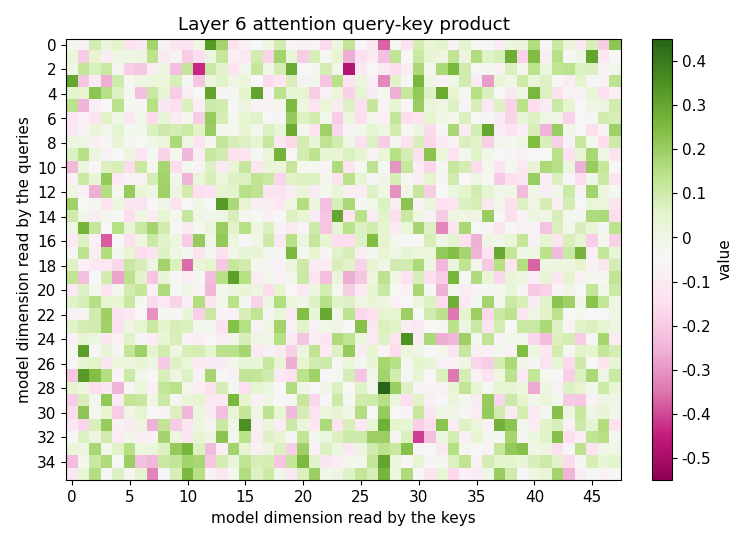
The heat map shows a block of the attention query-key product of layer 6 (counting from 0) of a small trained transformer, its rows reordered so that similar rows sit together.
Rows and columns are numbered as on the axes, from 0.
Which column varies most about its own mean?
27
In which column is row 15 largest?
1
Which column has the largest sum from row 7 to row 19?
8
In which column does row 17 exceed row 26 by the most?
19
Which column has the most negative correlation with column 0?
17
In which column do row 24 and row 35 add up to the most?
29
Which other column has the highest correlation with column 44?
37
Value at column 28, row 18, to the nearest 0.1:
0.1
